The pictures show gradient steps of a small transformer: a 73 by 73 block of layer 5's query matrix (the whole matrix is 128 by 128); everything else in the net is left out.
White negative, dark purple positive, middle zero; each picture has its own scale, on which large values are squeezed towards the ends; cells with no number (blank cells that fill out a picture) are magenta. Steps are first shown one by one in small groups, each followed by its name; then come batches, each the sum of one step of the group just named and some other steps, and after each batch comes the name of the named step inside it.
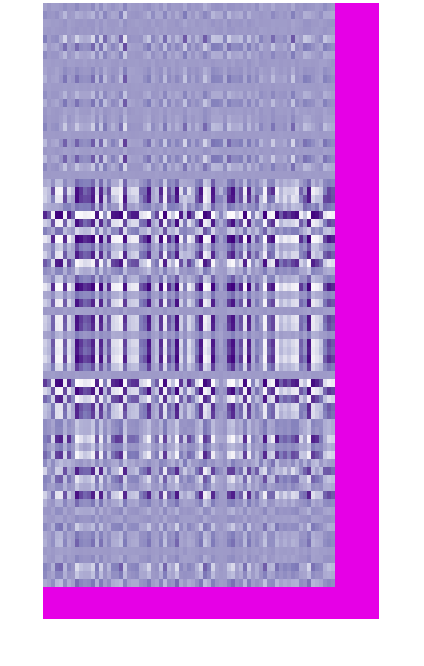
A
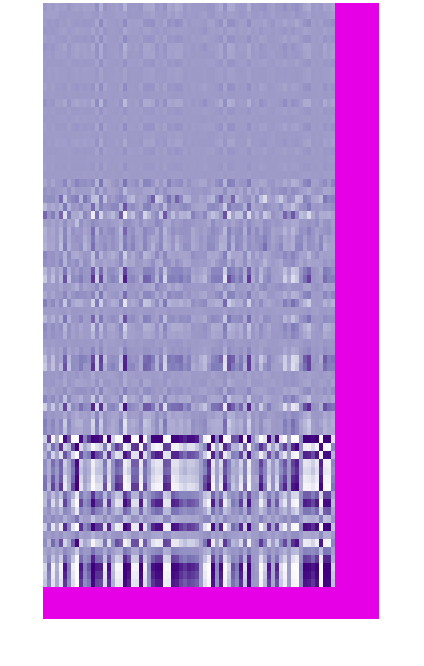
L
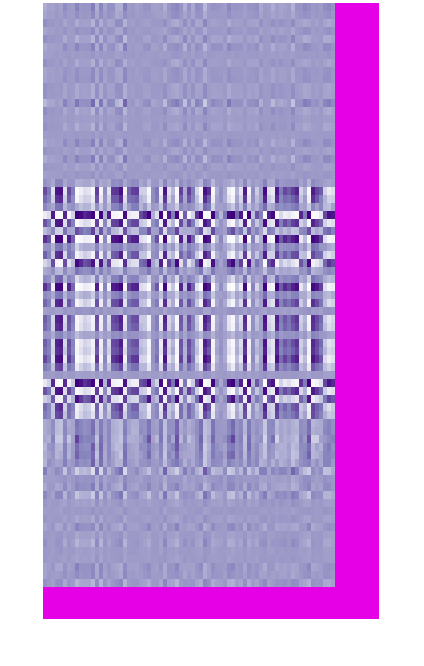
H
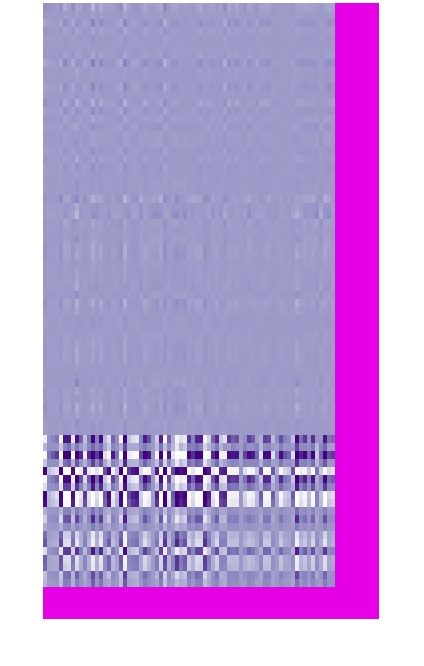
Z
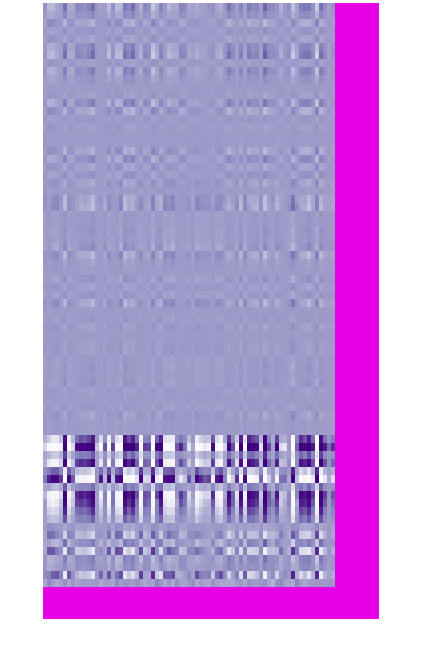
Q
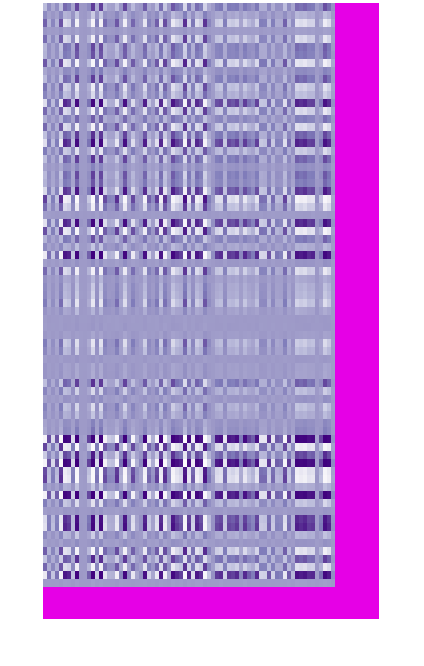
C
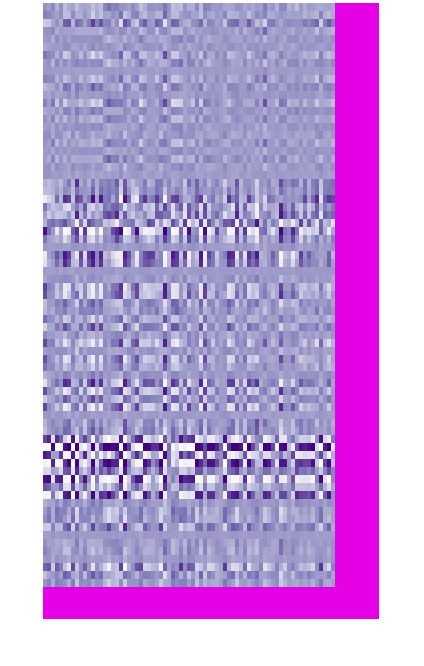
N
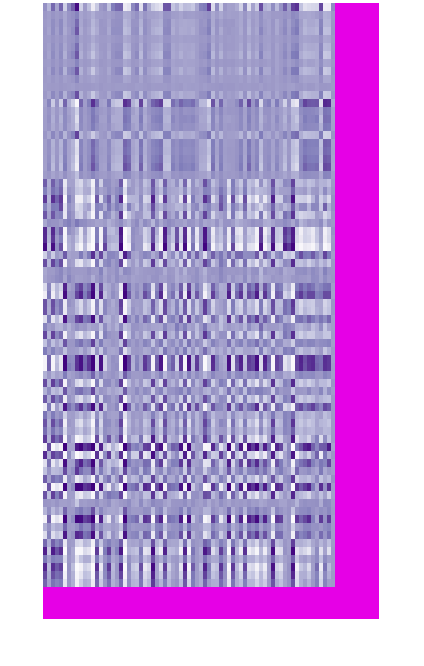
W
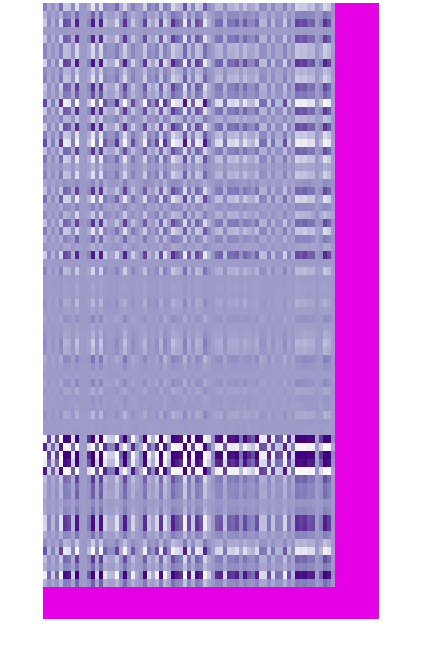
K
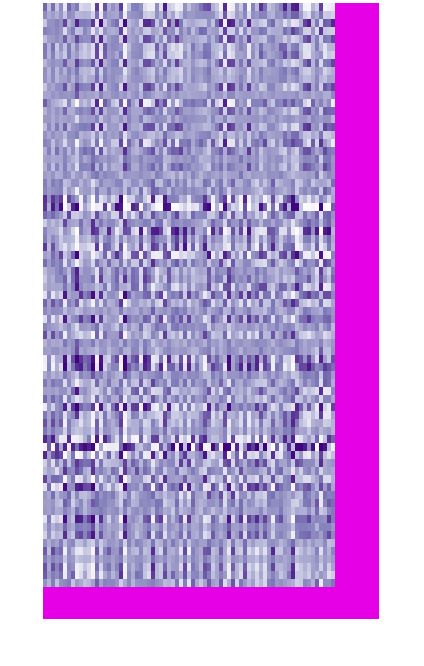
W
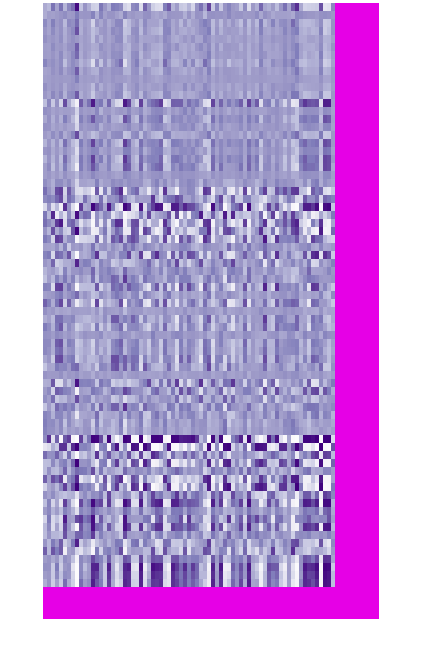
L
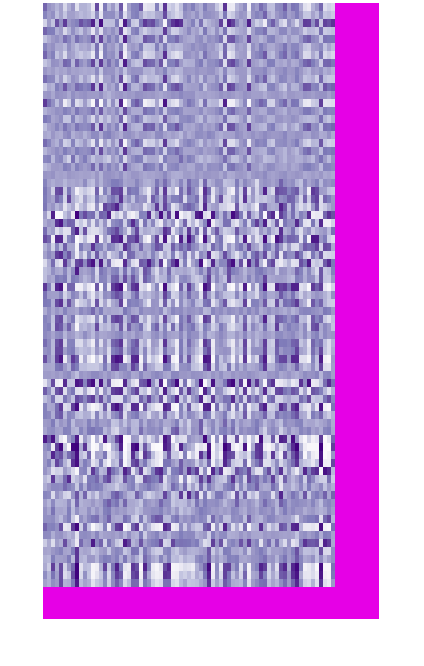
H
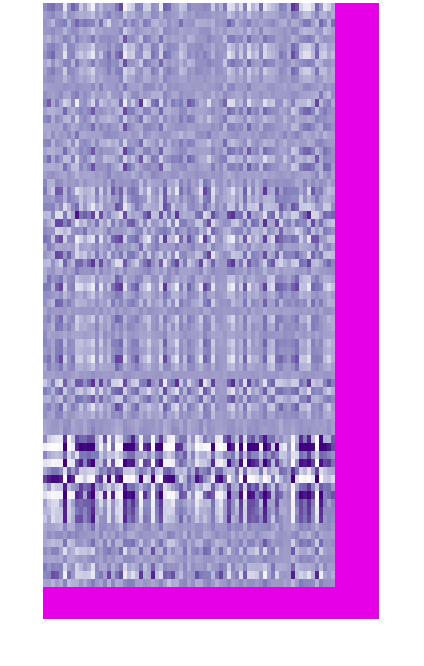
Q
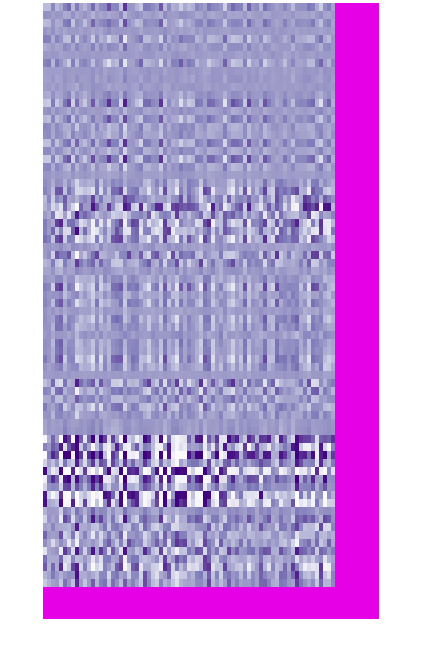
Z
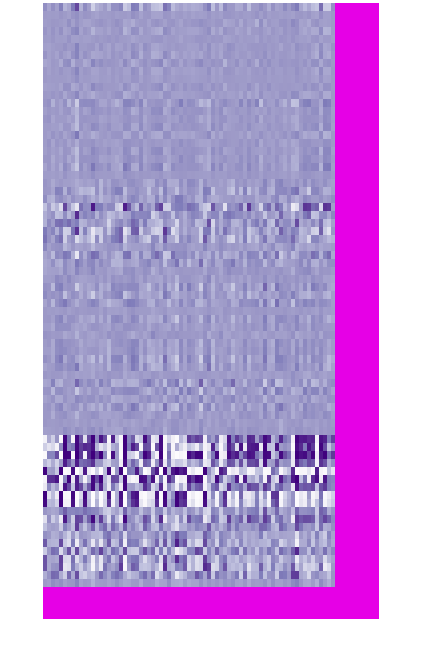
Z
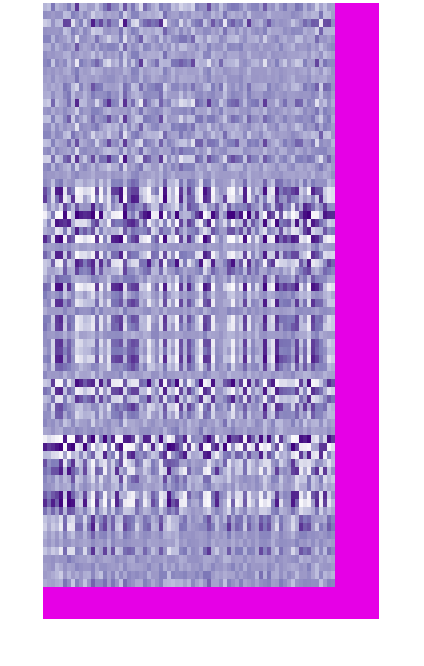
H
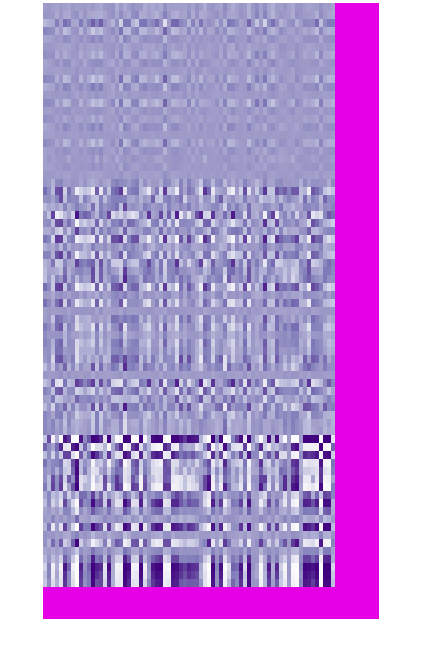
L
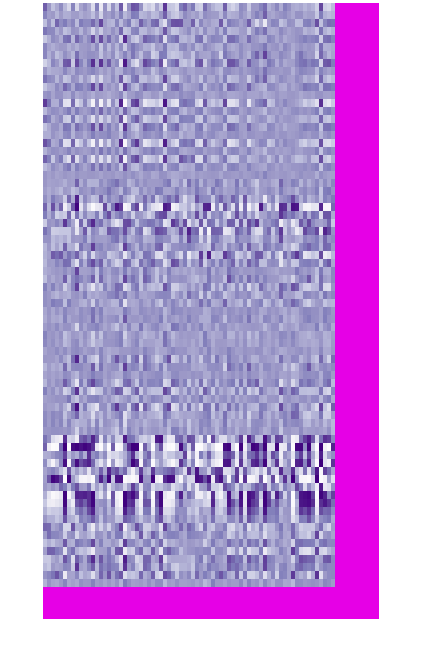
Q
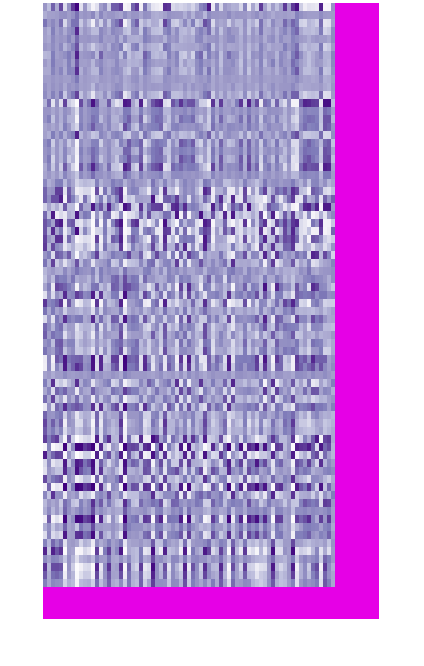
W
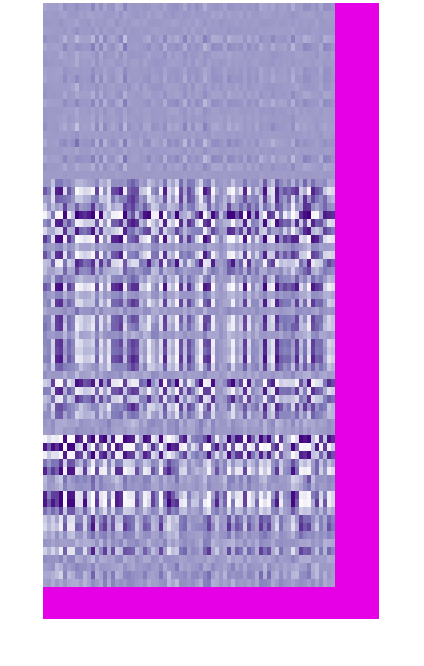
H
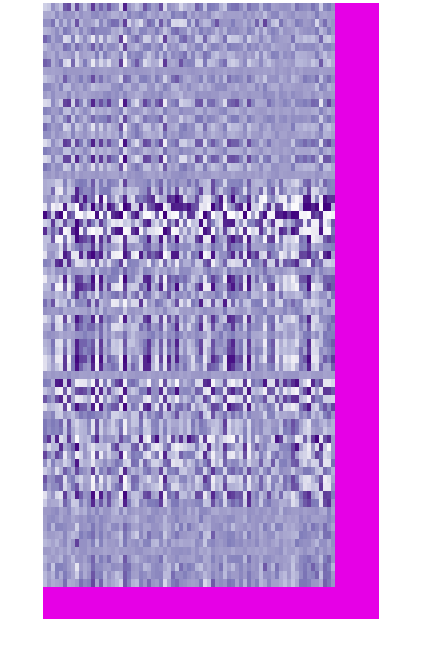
A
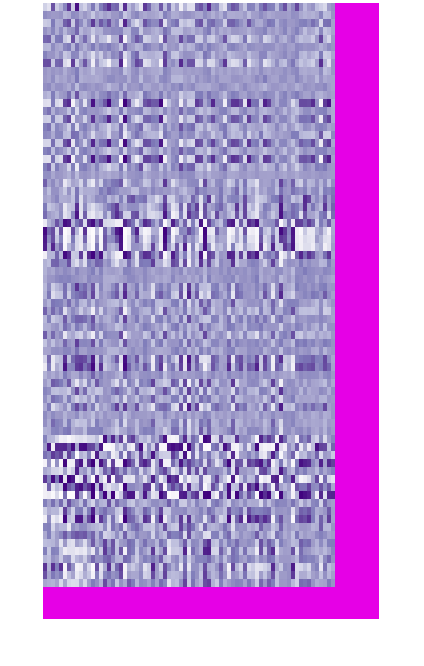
W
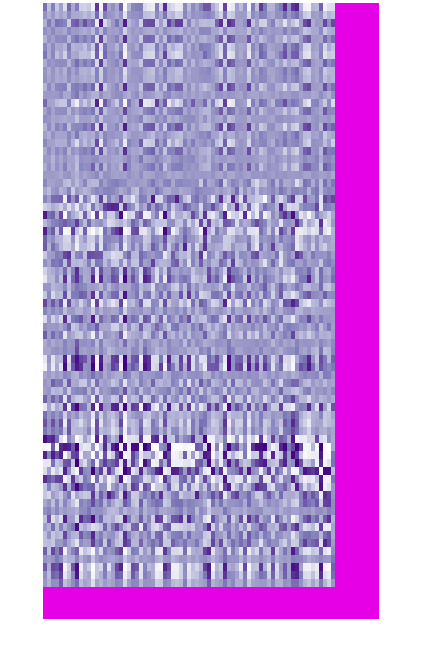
W
